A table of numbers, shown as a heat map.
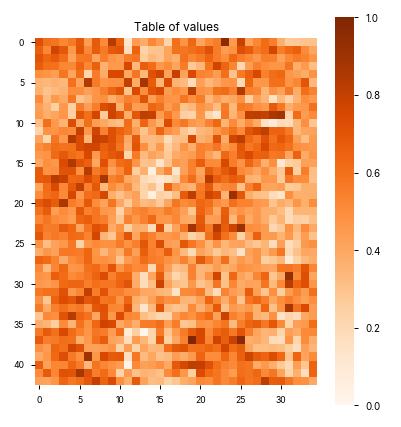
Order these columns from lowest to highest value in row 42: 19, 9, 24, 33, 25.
19, 33, 24, 25, 9
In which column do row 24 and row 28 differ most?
9
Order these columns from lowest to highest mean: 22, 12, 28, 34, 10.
34, 12, 28, 10, 22
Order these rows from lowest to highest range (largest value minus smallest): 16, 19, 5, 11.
11, 5, 16, 19
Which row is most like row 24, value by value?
3
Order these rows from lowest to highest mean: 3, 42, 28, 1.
28, 3, 42, 1
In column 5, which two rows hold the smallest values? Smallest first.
25, 7
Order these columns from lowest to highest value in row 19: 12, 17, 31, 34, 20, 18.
17, 34, 12, 31, 20, 18
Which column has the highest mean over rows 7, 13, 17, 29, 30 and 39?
8
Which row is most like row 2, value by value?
20
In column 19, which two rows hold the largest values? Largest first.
37, 23
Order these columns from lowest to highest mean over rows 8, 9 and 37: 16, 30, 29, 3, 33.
16, 33, 3, 30, 29
